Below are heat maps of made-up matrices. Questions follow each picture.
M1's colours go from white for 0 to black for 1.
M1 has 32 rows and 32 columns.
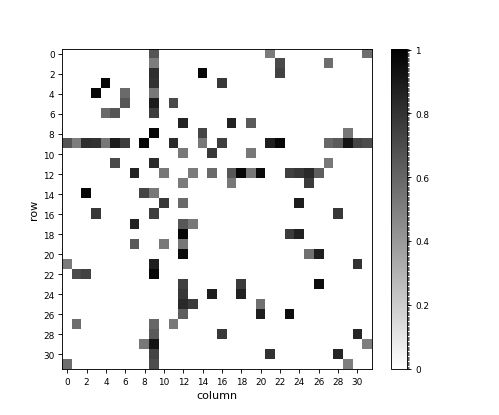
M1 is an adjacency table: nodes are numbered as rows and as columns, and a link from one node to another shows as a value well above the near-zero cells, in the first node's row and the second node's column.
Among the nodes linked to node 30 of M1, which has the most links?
node 9
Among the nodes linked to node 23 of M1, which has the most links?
node 12
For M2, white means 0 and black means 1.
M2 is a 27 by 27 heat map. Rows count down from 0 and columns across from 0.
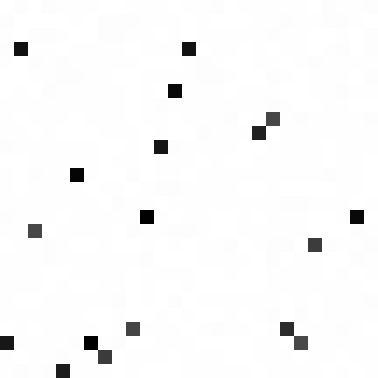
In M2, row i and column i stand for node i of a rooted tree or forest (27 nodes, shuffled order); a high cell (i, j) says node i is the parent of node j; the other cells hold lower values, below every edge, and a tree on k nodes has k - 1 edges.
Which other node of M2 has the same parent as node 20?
9
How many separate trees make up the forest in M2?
9
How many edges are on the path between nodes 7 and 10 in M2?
3
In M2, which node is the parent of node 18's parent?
23
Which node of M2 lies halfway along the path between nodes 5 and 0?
6
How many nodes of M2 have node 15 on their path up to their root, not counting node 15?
4
